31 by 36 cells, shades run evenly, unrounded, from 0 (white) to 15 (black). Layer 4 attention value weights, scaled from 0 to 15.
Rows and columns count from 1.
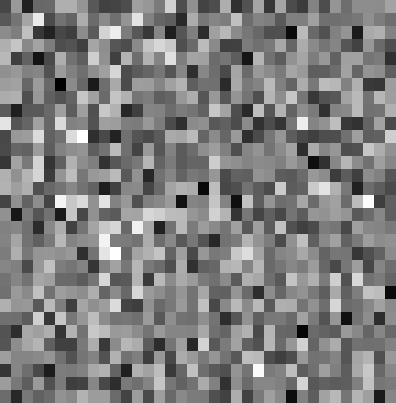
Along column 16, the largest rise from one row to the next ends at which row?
6
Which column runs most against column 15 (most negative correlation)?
8
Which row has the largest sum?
3
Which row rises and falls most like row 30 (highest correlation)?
4
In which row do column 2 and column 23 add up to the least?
20
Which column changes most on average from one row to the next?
11
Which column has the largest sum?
5
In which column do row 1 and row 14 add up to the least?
7
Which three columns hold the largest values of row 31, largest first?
27, 35, 2
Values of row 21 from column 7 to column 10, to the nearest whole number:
8 7 12 7
